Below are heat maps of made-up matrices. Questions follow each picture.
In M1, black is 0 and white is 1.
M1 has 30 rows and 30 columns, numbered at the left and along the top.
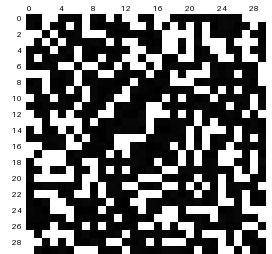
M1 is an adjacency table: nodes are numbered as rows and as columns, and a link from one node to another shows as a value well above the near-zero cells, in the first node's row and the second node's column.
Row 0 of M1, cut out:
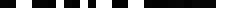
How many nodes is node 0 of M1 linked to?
11
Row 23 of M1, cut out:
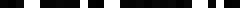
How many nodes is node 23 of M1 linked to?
8
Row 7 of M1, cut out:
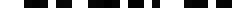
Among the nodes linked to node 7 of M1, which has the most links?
node 20
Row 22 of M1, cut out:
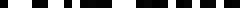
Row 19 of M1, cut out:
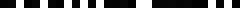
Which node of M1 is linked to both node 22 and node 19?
node 2
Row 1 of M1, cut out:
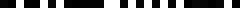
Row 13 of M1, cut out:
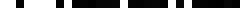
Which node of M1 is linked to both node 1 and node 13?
node 5
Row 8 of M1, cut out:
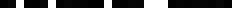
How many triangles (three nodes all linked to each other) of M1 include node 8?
6
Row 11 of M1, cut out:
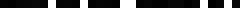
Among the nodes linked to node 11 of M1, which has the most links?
node 28
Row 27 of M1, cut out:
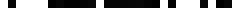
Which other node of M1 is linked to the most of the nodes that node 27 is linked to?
node 3
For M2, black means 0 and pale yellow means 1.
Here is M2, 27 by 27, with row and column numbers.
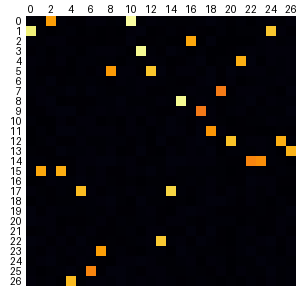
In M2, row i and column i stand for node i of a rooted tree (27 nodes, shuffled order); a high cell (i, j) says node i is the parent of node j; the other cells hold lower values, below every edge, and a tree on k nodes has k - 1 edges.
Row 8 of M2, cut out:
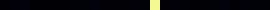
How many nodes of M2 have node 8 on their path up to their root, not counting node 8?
10
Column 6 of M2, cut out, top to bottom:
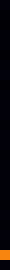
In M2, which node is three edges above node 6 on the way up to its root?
5
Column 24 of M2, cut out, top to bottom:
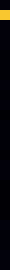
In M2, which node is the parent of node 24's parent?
15
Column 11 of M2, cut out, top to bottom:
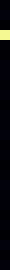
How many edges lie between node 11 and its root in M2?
6
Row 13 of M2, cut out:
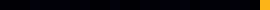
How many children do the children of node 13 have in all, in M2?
1
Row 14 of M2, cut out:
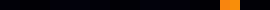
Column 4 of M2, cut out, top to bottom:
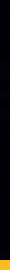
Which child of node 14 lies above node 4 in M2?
22
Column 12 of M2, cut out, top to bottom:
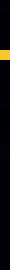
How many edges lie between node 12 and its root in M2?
3
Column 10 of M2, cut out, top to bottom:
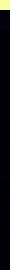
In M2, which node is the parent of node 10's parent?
1
